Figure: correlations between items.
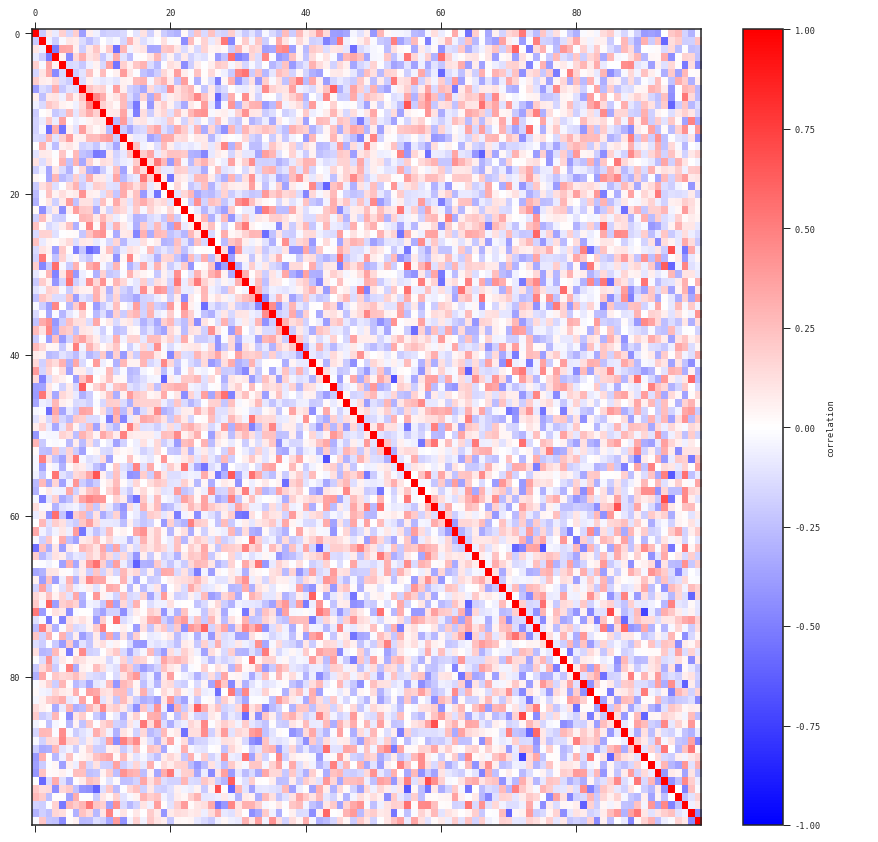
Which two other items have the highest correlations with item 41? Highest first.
70, 19
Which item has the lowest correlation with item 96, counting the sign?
81
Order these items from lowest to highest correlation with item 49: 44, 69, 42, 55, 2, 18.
55, 42, 44, 18, 2, 69
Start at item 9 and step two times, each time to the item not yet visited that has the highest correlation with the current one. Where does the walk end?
29
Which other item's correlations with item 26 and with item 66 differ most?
9
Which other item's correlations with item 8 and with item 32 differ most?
43
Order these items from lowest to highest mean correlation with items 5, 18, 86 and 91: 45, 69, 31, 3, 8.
3, 69, 45, 8, 31
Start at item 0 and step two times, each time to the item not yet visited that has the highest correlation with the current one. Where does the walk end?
85
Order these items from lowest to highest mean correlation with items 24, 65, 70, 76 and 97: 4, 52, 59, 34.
34, 4, 59, 52
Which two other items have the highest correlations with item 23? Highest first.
61, 74
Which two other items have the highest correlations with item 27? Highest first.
94, 81
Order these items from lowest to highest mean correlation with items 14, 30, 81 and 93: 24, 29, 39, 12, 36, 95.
39, 12, 95, 29, 36, 24
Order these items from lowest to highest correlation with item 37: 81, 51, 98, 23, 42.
98, 51, 81, 23, 42
